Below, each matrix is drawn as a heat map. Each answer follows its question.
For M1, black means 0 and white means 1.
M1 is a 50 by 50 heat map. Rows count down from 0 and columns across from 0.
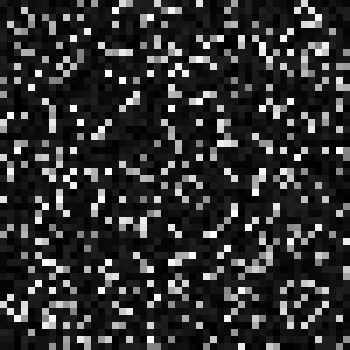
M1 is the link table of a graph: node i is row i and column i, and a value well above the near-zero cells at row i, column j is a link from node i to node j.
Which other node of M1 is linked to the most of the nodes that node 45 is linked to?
node 24
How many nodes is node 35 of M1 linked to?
4
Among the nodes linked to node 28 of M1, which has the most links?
node 43
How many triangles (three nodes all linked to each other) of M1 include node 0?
6
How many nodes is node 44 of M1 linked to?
9
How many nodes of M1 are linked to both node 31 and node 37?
4
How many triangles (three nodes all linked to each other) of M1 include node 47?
0
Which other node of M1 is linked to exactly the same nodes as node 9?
node 21
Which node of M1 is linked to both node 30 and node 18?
node 48
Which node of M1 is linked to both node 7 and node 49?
node 39
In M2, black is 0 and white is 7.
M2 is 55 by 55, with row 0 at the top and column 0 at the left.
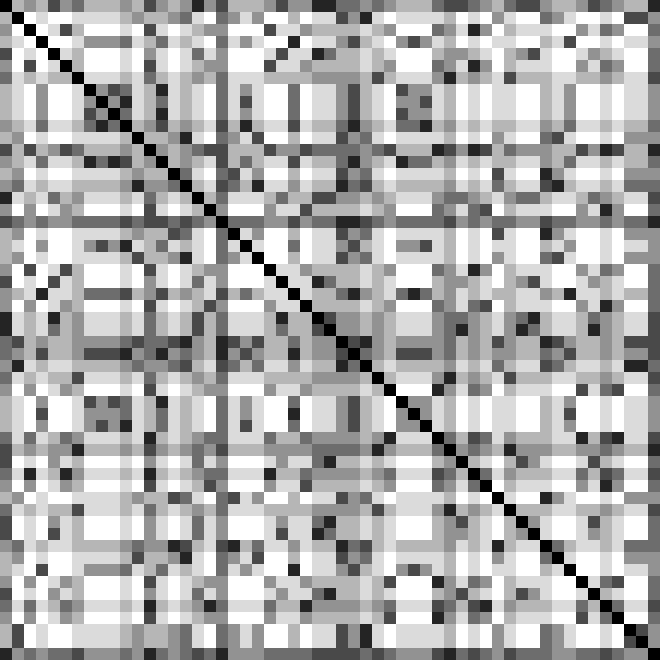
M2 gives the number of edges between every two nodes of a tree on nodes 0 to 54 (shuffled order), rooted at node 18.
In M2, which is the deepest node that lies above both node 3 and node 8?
29
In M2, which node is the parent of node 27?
0
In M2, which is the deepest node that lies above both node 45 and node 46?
28
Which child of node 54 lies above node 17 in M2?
12
